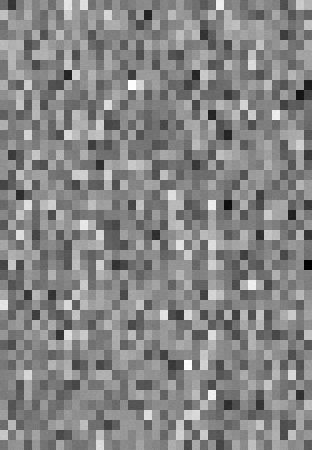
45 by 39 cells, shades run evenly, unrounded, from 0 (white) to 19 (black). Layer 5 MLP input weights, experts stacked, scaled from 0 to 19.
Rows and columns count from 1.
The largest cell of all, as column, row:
39, 27
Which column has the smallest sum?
11
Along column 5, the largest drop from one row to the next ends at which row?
33
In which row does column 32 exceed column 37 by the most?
32
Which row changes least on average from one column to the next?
36
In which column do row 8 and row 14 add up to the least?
10
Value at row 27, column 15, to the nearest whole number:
15
